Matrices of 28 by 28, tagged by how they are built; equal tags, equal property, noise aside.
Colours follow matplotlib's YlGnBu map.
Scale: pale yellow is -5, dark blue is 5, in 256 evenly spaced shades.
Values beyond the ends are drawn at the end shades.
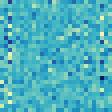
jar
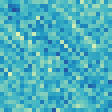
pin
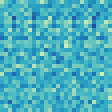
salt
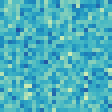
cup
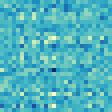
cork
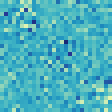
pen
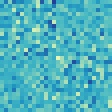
pen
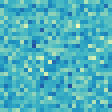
salt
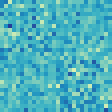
pen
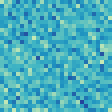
pin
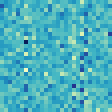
jar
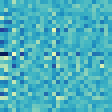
cork
